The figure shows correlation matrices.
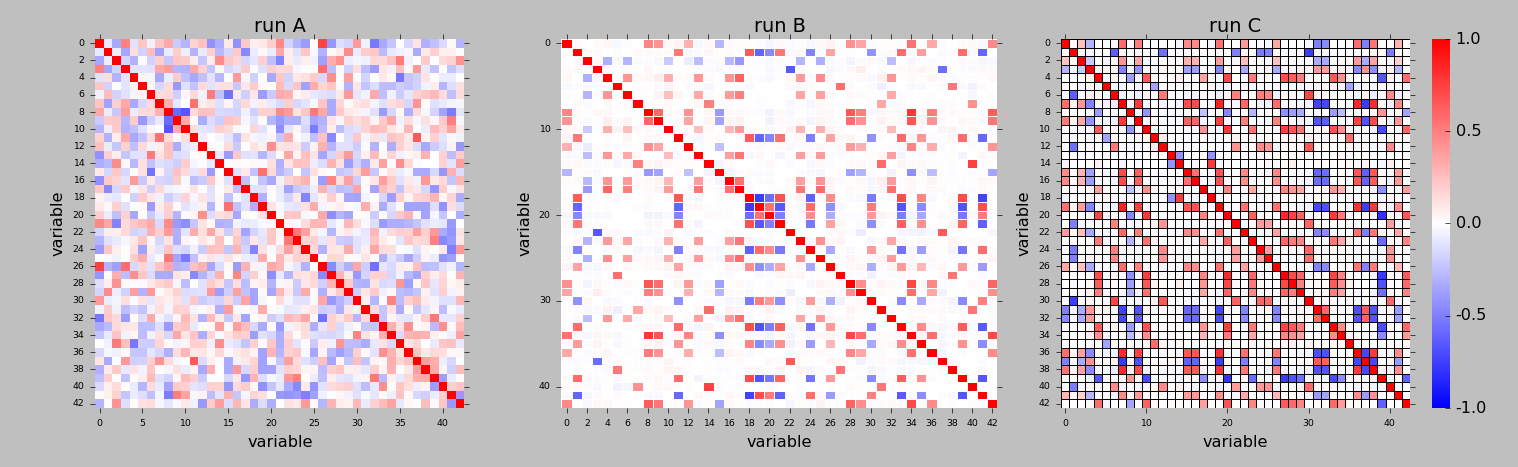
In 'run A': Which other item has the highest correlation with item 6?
13
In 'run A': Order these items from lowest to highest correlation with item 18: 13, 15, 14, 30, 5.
30, 15, 13, 14, 5
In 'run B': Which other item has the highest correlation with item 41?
19
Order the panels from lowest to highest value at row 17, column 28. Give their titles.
run A, run B, run C
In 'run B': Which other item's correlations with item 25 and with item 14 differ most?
40
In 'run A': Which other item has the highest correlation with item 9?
41
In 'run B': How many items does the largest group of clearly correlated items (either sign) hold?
13
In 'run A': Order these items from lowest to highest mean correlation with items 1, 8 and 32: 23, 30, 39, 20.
30, 20, 23, 39
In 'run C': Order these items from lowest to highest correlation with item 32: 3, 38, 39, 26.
38, 26, 39, 3
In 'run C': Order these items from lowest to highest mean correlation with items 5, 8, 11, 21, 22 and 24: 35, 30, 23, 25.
23, 35, 25, 30
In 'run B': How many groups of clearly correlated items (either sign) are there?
6
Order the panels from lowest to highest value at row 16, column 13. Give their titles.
run C, run A, run B
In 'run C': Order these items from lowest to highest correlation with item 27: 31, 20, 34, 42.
31, 34, 42, 20
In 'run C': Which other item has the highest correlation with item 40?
30
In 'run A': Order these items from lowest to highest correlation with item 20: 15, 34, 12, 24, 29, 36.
29, 34, 24, 15, 36, 12
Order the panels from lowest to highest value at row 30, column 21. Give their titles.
run B, run A, run C
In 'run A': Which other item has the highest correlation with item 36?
33
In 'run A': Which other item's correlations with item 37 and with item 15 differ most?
19
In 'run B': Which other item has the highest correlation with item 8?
34
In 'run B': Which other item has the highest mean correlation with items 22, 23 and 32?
17
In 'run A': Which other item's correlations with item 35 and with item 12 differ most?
2
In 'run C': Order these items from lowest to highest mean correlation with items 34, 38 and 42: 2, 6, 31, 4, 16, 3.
31, 3, 6, 2, 16, 4
